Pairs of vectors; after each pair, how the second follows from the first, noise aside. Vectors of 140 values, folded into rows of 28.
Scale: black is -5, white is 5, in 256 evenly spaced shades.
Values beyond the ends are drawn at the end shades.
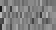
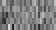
shuffled.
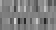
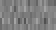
shrunk.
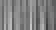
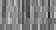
wrapped around, negated.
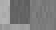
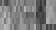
wrapped around, negated.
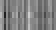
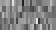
shuffled.
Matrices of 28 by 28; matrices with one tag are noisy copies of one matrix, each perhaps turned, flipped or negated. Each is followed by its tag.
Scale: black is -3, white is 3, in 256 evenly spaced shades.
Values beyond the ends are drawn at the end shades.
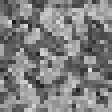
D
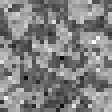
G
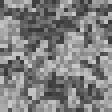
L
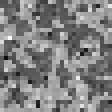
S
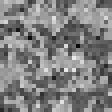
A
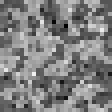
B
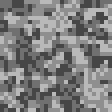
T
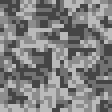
S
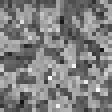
B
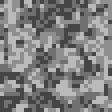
D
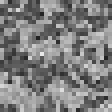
A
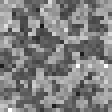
B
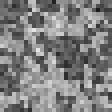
L
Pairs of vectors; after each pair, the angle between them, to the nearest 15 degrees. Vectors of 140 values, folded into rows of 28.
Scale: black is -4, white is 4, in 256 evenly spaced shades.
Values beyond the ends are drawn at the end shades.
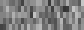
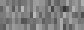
45 degrees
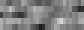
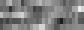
165 degrees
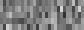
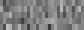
30 degrees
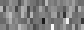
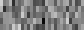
60 degrees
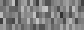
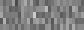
30 degrees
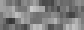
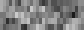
30 degrees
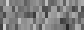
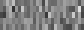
60 degrees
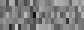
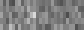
135 degrees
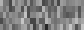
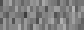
105 degrees
